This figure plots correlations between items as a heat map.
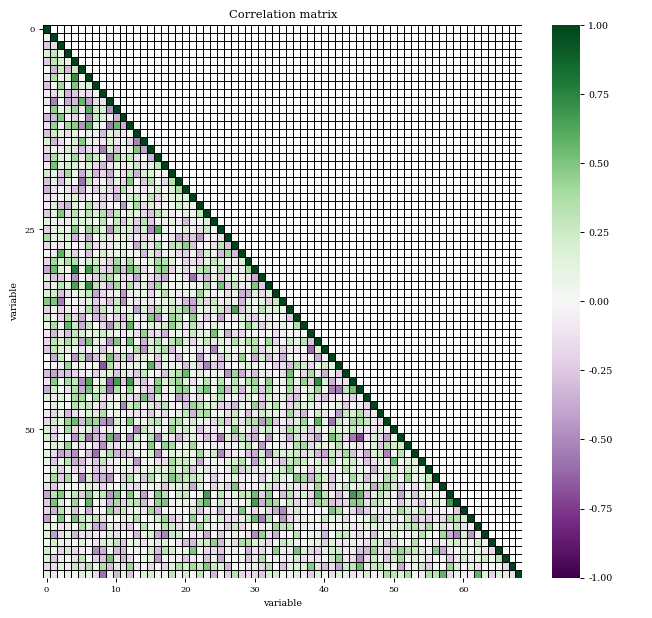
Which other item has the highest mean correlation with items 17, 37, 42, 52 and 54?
3
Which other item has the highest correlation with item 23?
58
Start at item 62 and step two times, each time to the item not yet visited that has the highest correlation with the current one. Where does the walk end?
57
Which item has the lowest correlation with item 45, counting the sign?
51
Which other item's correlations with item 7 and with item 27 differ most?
35
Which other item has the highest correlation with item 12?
44
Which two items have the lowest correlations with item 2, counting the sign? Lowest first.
34, 53
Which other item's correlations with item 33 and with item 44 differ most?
39
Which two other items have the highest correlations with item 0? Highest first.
34, 26
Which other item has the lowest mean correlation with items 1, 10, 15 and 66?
11
